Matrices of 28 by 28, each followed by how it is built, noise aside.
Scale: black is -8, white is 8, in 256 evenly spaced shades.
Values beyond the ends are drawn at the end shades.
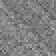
Toeplitz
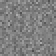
blocks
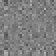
low rank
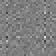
low rank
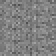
repeating rows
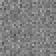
repeating rows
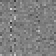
uneven columns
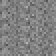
repeating rows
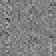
uneven columns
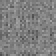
blocks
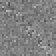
banded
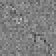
banded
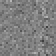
uneven columns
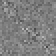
banded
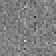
uneven columns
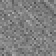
Toeplitz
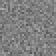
noise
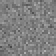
noise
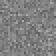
noise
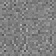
low rank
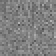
blocks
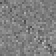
banded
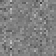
uneven columns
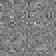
low rank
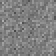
repeating rows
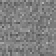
blocks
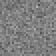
noise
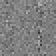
uneven columns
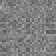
blocks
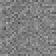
repeating rows
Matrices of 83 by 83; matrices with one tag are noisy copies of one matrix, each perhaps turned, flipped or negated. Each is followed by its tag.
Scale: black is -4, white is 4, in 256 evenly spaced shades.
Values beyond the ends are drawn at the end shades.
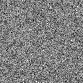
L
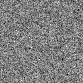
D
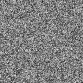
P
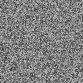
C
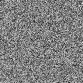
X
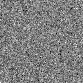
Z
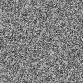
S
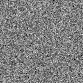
Z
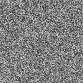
D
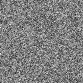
L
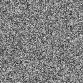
P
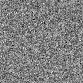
D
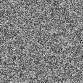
S
